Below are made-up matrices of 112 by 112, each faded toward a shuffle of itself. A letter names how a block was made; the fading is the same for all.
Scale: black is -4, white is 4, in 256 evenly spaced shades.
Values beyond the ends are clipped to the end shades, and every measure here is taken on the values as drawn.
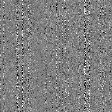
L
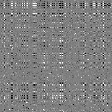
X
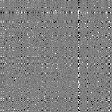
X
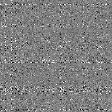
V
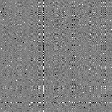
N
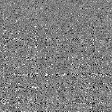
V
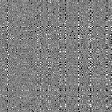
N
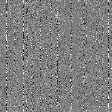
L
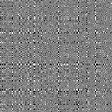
N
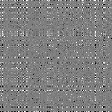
X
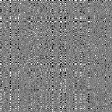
N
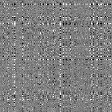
N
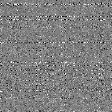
V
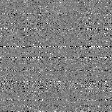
V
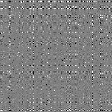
X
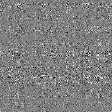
V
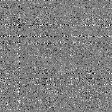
V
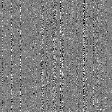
L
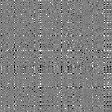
X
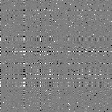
X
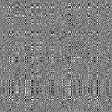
N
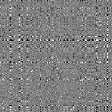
N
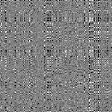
N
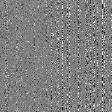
L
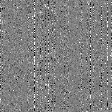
L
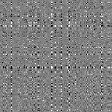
N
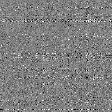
V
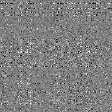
V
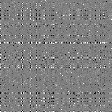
X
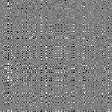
X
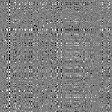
N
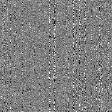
L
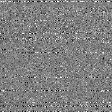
V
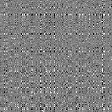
N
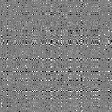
X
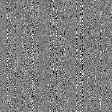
L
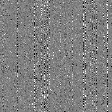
L
